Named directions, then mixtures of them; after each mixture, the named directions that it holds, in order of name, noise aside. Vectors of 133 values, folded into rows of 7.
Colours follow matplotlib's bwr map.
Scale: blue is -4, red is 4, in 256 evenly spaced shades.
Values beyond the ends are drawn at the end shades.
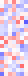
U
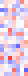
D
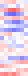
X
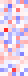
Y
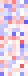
U, Y.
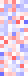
U.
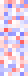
U, Y.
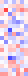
D, U, X.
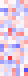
D.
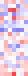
D, U, X.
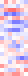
X.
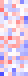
D, U, X.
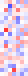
Y.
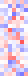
D, U, Y.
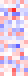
D, X.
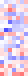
U, X, Y.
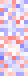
U.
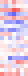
X.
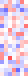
D.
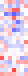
D, X, Y.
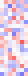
D, U, Y.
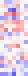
D, X.
